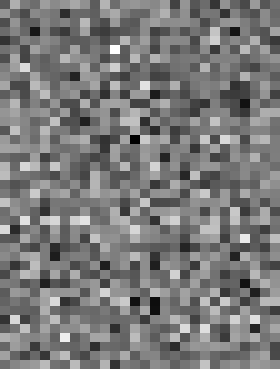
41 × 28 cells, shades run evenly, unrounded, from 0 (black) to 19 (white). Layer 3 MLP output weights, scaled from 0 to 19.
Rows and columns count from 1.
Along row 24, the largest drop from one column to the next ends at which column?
25
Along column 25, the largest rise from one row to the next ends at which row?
27
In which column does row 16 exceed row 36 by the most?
15
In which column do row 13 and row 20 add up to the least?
19
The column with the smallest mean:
16
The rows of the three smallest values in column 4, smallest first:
4, 39, 28
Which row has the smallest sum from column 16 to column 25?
11
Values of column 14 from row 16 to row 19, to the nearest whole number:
0 8 8 7
